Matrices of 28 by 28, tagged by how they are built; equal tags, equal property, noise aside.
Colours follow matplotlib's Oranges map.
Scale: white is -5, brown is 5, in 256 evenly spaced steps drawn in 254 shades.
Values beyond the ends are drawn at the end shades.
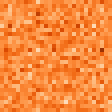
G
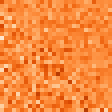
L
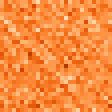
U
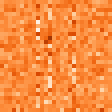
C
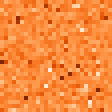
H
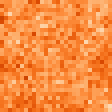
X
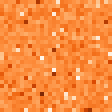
H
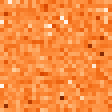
H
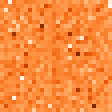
H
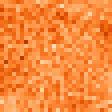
X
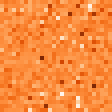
H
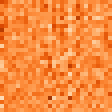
G
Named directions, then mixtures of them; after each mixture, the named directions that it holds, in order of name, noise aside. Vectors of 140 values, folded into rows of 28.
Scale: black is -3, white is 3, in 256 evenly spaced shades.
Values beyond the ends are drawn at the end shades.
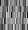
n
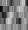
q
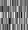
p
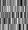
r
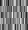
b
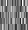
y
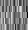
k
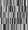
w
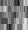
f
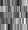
b, f, y.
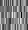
b, p.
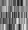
f, n, r.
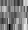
f.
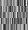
w.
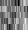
f.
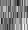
f, p, w.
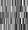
y.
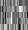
k, q, r.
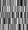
r.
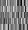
r, w, y.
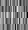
b, k, p.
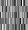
b, k, y.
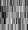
n, q, r.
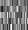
p.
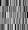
b, k, n.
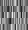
b, p.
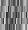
f, n.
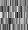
p.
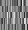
n, p, y.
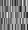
n, p, y.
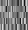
w, y.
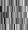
k, q.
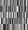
p, w.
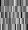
b, r.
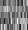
f, r.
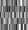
r.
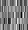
p, r.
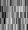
n, q, r.
